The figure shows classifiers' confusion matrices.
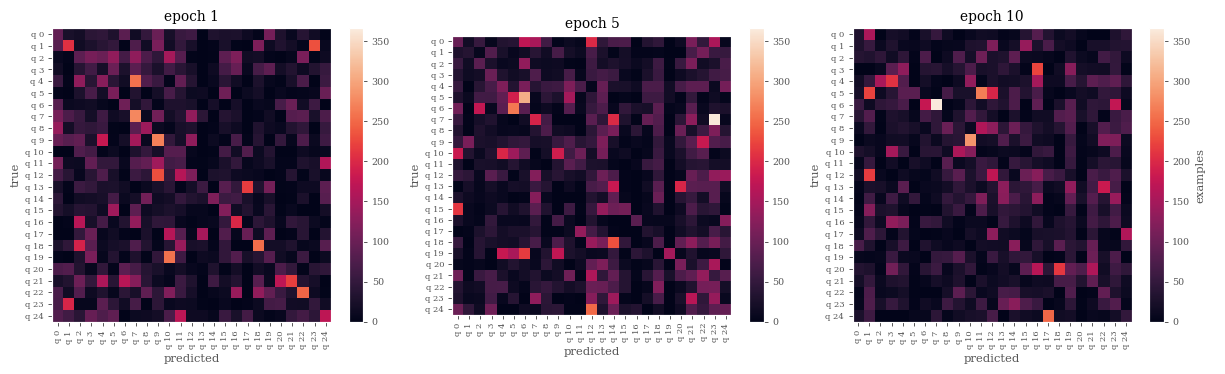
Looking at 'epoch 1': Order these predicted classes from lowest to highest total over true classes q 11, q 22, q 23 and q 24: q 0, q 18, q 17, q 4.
q 17, q 18, q 4, q 0
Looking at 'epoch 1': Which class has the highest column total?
q 7
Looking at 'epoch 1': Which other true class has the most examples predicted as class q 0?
q 8
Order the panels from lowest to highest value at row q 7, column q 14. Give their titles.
epoch 1, epoch 10, epoch 5
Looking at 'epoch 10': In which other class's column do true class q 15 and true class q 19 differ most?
q 1
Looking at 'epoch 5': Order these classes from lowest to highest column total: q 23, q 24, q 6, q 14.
q 24, q 6, q 14, q 23
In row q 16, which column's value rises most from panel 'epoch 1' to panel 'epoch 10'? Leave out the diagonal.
q 3
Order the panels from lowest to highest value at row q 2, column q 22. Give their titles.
epoch 5, epoch 10, epoch 1
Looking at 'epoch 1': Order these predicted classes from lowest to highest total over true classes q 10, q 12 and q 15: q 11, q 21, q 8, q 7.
q 21, q 8, q 7, q 11
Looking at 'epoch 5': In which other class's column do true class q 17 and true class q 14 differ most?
q 11
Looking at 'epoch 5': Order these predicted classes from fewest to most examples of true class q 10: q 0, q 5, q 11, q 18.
q 18, q 11, q 5, q 0
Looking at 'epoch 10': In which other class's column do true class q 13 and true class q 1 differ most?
q 22
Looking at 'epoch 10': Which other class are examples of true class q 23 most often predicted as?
q 14
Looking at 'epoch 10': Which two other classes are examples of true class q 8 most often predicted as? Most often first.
q 11, q 12
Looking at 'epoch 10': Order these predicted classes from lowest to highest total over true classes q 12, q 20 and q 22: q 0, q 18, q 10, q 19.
q 0, q 10, q 19, q 18
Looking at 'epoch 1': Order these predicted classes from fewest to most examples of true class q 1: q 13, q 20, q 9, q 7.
q 13, q 20, q 7, q 9
